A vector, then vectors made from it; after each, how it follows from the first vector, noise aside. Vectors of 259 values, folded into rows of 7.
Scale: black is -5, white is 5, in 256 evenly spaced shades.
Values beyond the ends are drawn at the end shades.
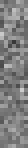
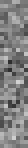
reversed.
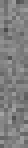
wrapped around, negated, shrunk.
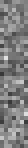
reversed.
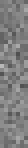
wrapped around, negated, shrunk.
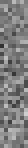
reversed.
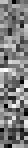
reversed, negated, scaled up.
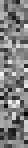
reversed, negated, scaled up.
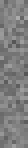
shrunk.
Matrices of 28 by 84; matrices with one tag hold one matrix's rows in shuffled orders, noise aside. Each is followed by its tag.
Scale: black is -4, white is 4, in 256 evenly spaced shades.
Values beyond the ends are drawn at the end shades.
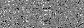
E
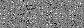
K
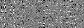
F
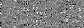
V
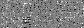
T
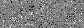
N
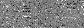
T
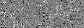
F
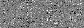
K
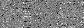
T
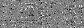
N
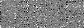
V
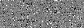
K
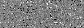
K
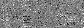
T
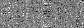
E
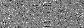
E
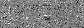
E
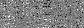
E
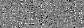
N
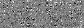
K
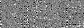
V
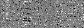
T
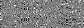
V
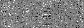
E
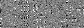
V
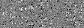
N
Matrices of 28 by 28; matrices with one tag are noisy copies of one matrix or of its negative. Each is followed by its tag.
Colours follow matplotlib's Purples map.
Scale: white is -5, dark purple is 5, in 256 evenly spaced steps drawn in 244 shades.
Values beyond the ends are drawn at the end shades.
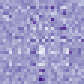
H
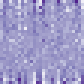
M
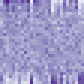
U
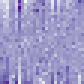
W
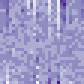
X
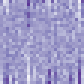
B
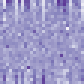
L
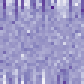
L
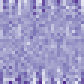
M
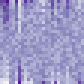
W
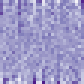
M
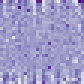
M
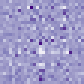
H
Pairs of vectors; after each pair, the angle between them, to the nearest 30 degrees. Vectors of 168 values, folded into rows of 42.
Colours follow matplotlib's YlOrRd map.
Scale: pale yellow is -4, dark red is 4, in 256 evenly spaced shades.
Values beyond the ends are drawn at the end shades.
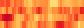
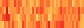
60 degrees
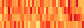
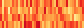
150 degrees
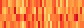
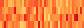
30 degrees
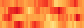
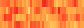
30 degrees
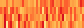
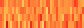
150 degrees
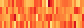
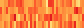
30 degrees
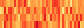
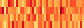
120 degrees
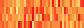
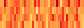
120 degrees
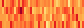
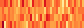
90 degrees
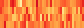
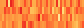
60 degrees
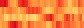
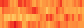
30 degrees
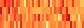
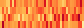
120 degrees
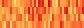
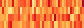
90 degrees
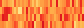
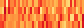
90 degrees
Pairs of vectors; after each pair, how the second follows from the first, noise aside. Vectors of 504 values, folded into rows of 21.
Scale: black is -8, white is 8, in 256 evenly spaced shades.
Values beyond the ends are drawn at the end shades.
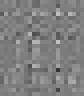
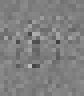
negated, partly zeroed.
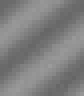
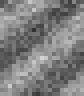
reversed, negated, scaled up.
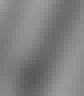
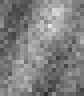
reversed, negated, scaled up.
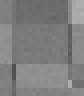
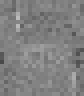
wrapped around, negated, partly zeroed.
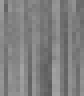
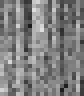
reversed, negated, scaled up.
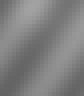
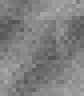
wrapped around, negated.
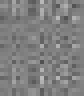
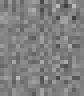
negated.
